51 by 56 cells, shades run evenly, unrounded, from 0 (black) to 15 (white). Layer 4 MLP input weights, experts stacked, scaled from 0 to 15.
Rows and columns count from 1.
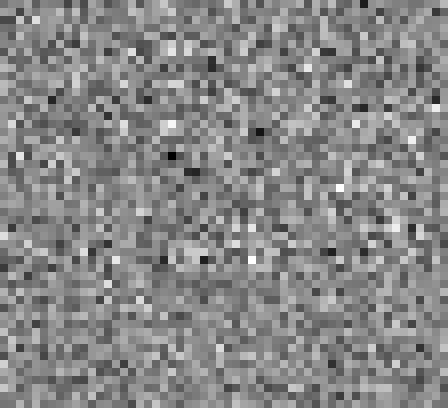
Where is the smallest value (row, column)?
20, 22
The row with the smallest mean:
41
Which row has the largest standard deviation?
33
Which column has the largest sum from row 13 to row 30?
50
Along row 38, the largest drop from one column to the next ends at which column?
19
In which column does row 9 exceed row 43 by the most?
39
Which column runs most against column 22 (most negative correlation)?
3
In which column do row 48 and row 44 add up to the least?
53
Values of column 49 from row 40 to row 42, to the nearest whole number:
5 6 10
